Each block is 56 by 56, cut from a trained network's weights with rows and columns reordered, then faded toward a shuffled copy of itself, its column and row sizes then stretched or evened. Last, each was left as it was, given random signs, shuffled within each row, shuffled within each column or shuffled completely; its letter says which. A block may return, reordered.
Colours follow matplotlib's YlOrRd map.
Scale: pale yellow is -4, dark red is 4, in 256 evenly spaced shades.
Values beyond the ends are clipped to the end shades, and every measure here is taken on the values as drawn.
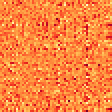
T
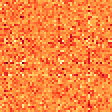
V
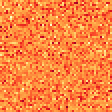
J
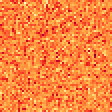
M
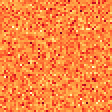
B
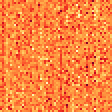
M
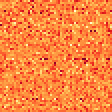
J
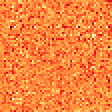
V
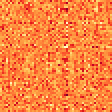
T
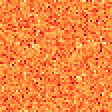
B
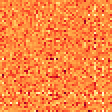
V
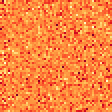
M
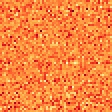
J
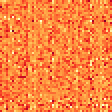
T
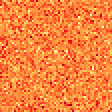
B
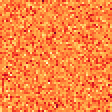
B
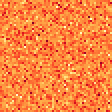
B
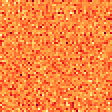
J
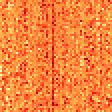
M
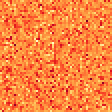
M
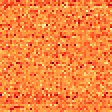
J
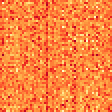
T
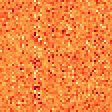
M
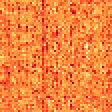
T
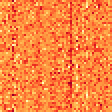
M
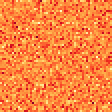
J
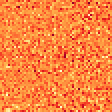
V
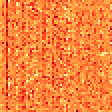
M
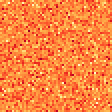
B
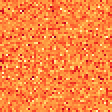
J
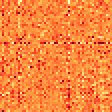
T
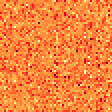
M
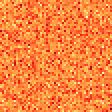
M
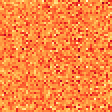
V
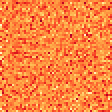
T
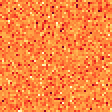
B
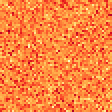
B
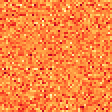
J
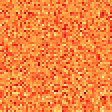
T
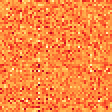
V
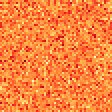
B
